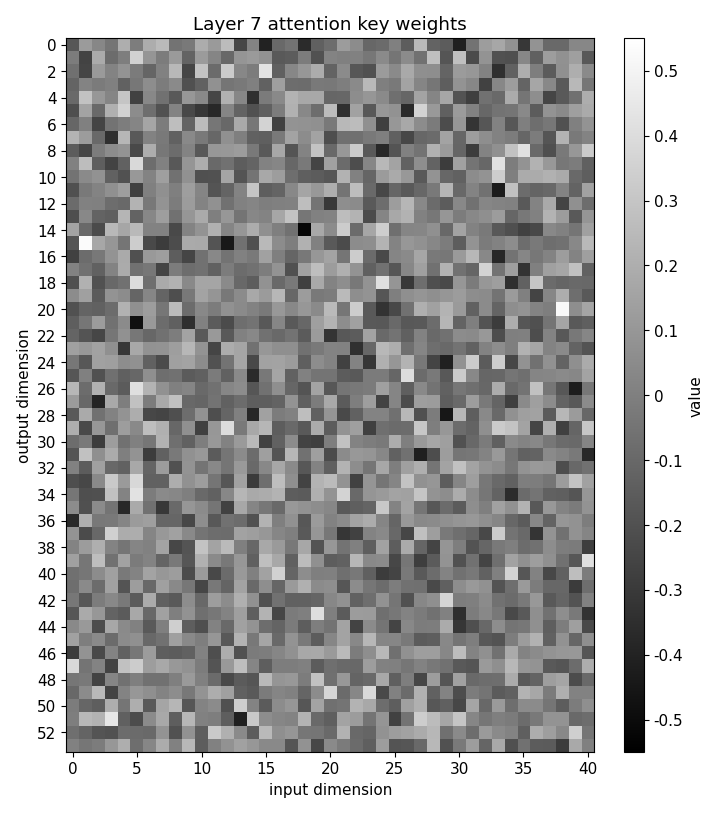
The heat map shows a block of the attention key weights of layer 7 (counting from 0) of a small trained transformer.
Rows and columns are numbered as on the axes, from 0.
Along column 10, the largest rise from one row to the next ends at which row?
6
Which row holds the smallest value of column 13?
51
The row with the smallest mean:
21
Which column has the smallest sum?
0
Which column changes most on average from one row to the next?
5
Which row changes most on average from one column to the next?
29
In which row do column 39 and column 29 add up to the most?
17
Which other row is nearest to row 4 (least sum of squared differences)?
7
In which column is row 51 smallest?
13
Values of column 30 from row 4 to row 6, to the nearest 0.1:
-0.2 0.1 0.1
